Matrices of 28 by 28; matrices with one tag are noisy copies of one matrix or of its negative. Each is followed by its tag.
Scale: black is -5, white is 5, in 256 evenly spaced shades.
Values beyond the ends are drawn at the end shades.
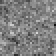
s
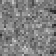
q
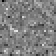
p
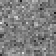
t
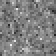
q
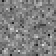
p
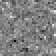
q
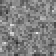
s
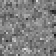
q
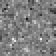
q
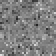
t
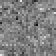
t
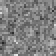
s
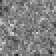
s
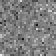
t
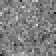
t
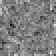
s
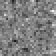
q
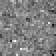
q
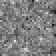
q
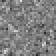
p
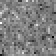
t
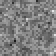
q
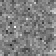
q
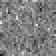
t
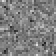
p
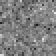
t
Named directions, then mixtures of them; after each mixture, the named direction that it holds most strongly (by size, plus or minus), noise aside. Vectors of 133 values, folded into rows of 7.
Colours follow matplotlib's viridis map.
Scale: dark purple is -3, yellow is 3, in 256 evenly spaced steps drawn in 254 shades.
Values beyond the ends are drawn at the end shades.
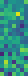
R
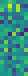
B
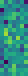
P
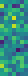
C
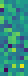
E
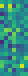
B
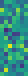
E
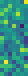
R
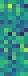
B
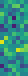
C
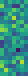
C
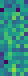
P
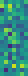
E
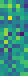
B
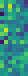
B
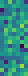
P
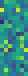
E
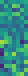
C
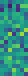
B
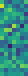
E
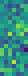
R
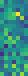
R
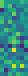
E
